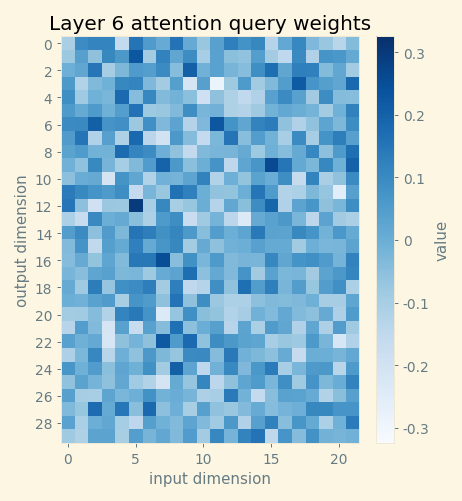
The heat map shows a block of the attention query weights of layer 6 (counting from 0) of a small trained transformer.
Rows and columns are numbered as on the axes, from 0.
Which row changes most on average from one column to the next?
7
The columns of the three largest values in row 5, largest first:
5, 21, 9
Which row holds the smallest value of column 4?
0
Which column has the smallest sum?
10
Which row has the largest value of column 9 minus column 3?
22
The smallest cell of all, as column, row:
11, 3
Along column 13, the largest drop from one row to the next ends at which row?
19
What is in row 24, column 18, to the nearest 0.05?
0.05
